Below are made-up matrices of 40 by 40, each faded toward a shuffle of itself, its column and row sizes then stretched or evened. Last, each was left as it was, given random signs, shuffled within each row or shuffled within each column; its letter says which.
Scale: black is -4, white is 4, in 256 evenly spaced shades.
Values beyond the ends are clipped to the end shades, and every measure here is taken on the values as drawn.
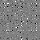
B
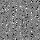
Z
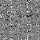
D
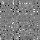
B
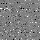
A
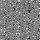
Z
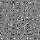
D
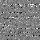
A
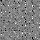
Z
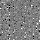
Z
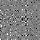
B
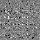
D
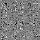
D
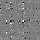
B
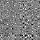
B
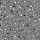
A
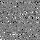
A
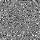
A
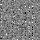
Z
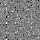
Z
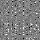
B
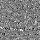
A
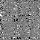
D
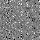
Z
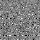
A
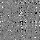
D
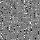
Z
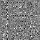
D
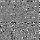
B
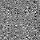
D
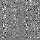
D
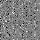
Z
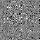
D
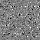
A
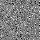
Z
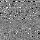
A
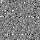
A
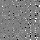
B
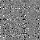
D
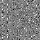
Z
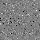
A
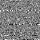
A
